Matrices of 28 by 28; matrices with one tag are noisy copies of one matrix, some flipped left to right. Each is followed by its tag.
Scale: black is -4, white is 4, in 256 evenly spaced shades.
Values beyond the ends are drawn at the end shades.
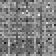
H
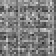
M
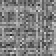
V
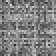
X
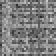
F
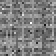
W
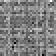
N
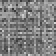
H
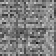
F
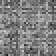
X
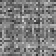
W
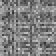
V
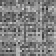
V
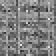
M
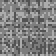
H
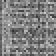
F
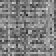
F
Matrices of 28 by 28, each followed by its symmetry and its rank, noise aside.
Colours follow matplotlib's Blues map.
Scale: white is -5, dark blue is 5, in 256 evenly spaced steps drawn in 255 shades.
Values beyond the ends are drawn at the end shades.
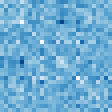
symmetric, rank four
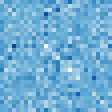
symmetric, rank four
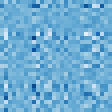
antisymmetric, rank two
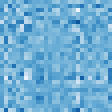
no symmetry, rank three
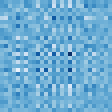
no symmetry, rank two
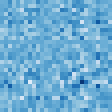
no symmetry, rank four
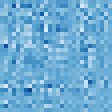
no symmetry, rank four
